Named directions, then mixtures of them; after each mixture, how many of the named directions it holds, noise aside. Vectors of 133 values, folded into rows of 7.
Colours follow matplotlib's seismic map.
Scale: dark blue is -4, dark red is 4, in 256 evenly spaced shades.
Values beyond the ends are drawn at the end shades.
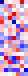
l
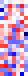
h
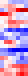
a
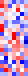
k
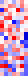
three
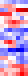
one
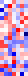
one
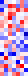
three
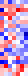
four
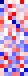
two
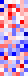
three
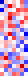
three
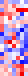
three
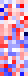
one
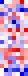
two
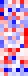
four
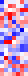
two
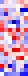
four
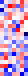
two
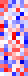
one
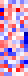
three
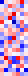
one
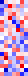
two
